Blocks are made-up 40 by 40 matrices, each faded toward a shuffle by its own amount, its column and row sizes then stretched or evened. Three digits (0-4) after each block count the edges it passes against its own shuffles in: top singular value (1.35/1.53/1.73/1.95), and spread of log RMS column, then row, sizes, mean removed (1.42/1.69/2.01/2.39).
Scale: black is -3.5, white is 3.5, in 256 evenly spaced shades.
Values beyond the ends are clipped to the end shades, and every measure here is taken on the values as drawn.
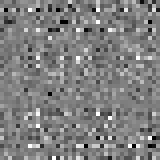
2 1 4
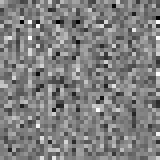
0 4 0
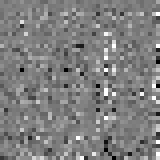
0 3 3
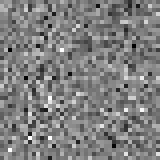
1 2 0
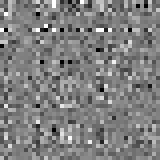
4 3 3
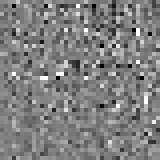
1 3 3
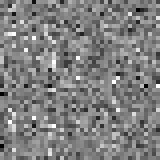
1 2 0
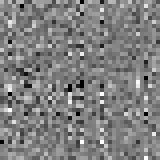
3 4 1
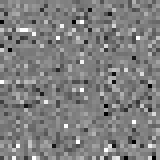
1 0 1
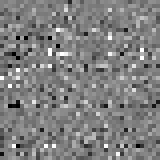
0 0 3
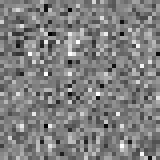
3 1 1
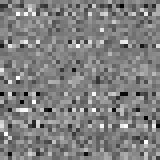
2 0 4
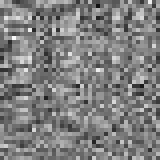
4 0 2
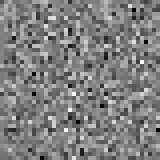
2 2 0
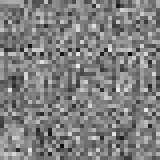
3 0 1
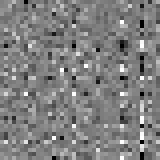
4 4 1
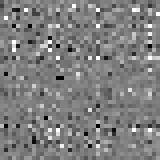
3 3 3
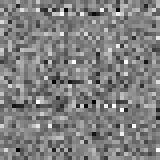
0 0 3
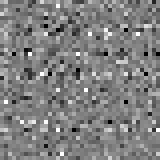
1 1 3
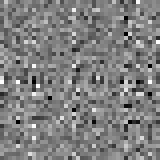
3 3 1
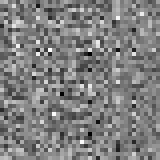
2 4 0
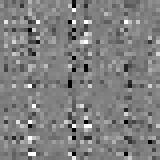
4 4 3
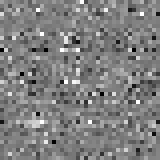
1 1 4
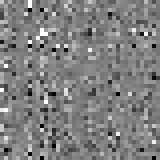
0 4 1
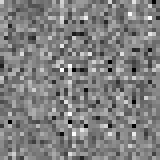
2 2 1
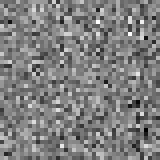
0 2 0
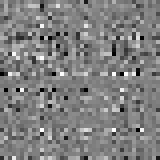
1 3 4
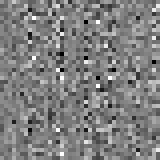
2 4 0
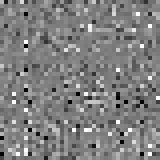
1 0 2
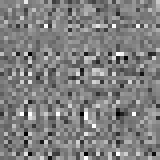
4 2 4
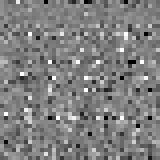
0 0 3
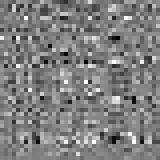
4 1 4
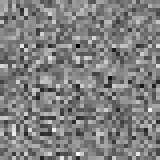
3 1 2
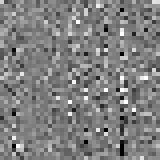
2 4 0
